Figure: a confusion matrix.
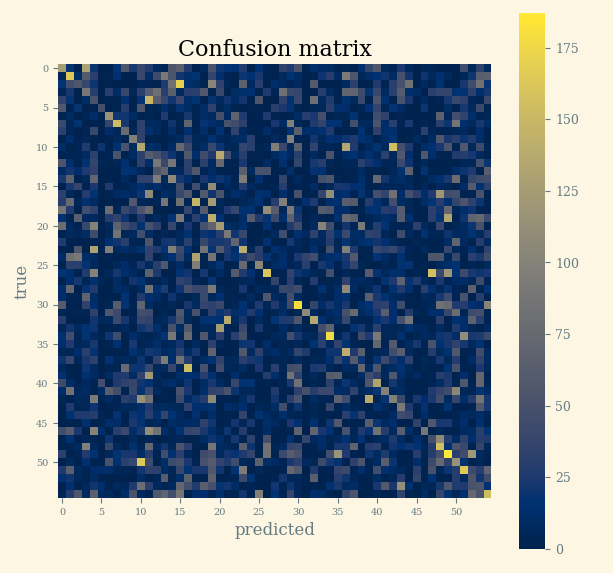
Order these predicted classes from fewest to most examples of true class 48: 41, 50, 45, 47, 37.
41, 45, 47, 50, 37
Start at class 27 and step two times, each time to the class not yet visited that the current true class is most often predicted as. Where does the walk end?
53
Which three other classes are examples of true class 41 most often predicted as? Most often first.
50, 1, 6
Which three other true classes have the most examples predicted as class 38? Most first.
20, 36, 50
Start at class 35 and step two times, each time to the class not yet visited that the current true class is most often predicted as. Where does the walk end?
30
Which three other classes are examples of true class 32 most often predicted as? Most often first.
21, 44, 52
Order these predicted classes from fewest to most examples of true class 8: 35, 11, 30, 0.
35, 11, 0, 30
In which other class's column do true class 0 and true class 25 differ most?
3
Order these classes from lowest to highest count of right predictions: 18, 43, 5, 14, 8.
5, 18, 8, 43, 14
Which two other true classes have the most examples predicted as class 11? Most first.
4, 39
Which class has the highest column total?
19
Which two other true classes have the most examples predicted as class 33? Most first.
20, 18
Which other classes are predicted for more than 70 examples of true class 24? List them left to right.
1, 2, 17, 19
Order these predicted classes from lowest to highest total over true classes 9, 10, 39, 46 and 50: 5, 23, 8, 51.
5, 23, 51, 8
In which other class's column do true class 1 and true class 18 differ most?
26
